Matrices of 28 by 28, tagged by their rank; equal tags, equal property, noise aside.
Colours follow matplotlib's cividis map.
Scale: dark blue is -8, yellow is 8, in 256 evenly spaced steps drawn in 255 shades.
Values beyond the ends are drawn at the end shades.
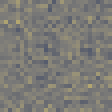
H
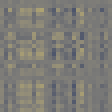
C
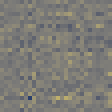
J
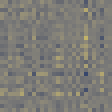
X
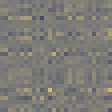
X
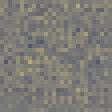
H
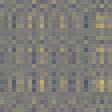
C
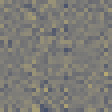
H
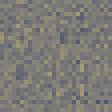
H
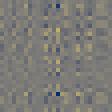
C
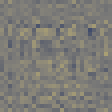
J
